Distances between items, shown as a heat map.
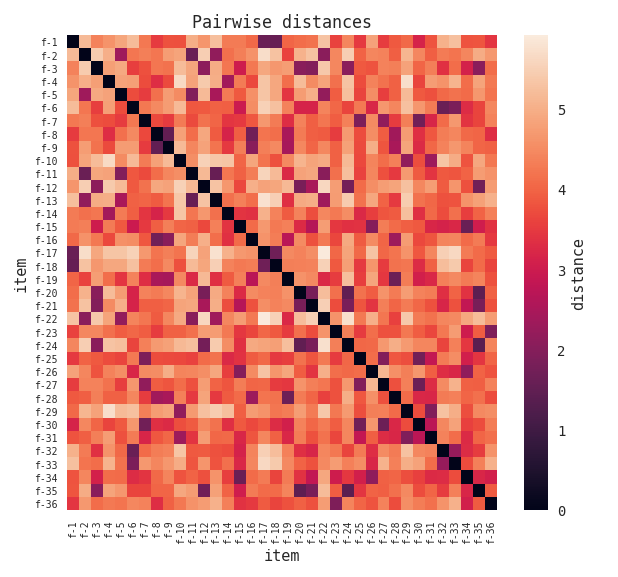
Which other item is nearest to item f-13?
f-11
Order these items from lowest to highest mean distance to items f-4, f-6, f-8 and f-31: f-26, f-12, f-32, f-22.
f-32, f-26, f-22, f-12
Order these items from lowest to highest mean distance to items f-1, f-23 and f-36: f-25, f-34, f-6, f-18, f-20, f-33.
f-18, f-34, f-25, f-20, f-6, f-33
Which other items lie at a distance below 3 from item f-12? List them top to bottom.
f-3, f-20, f-21, f-24, f-35
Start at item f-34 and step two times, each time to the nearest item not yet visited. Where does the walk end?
f-26
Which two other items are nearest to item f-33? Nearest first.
f-6, f-32
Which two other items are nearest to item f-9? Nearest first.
f-8, f-16
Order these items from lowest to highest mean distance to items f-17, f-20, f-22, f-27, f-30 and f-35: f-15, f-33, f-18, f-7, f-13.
f-7, f-18, f-15, f-13, f-33
